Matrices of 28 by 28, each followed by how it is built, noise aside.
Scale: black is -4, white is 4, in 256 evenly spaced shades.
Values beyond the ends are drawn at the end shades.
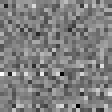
uneven rows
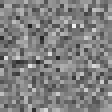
noise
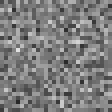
noise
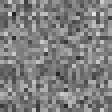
blocks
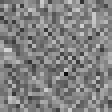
Toeplitz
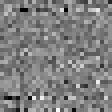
uneven rows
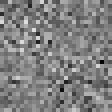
block diagonal
